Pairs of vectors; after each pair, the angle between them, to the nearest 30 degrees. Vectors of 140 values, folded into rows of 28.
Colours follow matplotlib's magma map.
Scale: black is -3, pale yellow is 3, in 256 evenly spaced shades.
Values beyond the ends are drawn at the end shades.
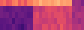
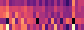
120 degrees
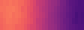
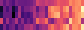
150 degrees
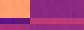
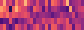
60 degrees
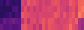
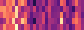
120 degrees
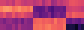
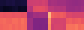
120 degrees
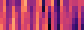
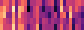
60 degrees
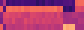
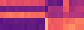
90 degrees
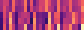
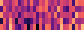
60 degrees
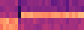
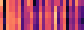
90 degrees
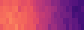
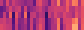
120 degrees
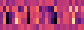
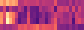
120 degrees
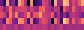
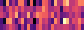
30 degrees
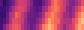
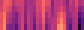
120 degrees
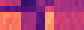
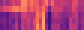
150 degrees
